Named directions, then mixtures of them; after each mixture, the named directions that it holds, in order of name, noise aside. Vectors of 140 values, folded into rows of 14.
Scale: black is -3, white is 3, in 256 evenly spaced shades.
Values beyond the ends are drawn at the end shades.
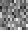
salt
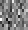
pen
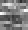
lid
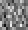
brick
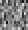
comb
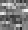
lid.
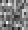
comb, lid.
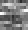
lid.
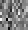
pen.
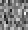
comb, pen.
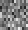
salt.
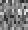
comb, lid, pen.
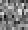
brick, comb, lid.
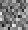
pen, salt.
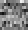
brick, comb, lid.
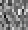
brick, comb, pen.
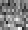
comb, lid, salt.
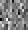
pen.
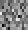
brick, pen, salt.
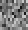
comb, salt.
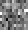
lid, pen.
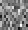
brick, salt.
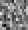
brick, lid, salt.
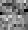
lid, pen.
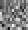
pen, salt.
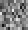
brick, pen, salt.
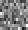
comb, lid, salt.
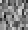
brick, comb.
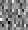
pen.
